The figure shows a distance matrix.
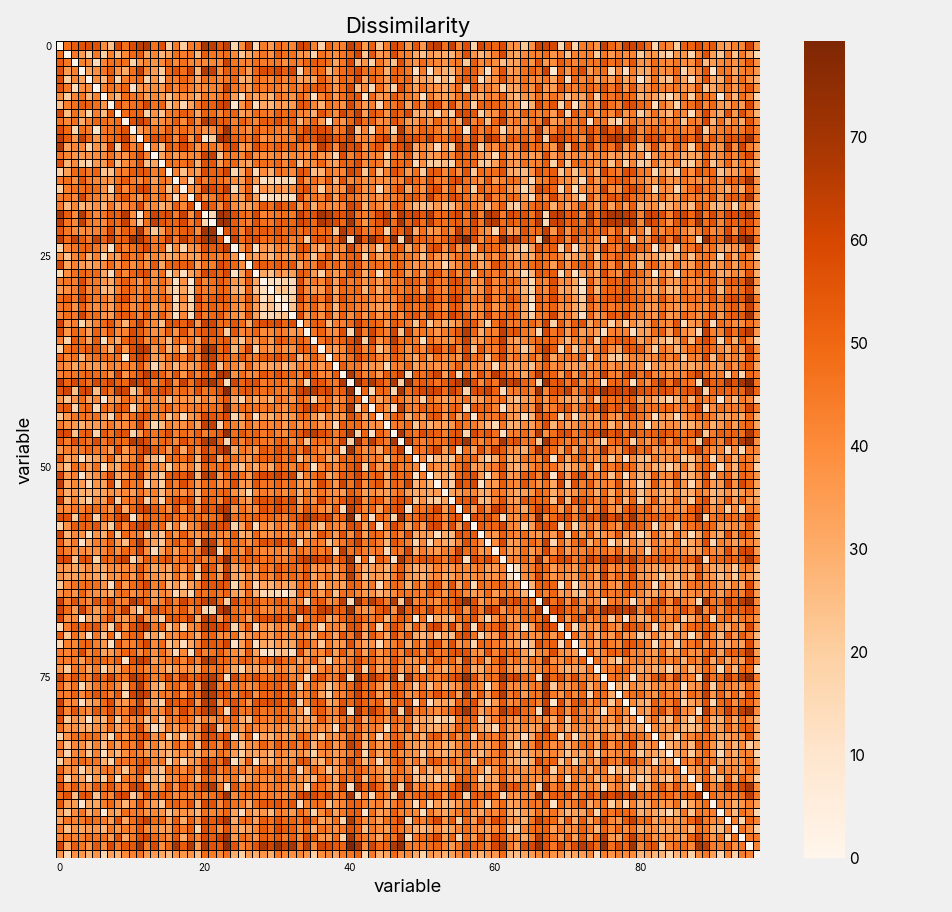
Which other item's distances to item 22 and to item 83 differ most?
95
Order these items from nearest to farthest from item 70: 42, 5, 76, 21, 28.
42, 76, 28, 5, 21
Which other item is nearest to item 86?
76
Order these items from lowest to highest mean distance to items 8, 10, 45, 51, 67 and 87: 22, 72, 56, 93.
93, 22, 56, 72
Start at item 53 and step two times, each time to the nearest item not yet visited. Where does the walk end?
80
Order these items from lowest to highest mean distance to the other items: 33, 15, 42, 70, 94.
42, 70, 15, 33, 94
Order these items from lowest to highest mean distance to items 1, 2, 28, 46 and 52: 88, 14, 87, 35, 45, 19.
87, 14, 45, 19, 35, 88
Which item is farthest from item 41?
23
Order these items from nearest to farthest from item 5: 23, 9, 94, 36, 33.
33, 94, 9, 36, 23
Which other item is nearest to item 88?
79
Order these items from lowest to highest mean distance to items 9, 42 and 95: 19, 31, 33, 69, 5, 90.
19, 90, 33, 69, 5, 31
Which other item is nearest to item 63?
62
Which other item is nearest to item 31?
65
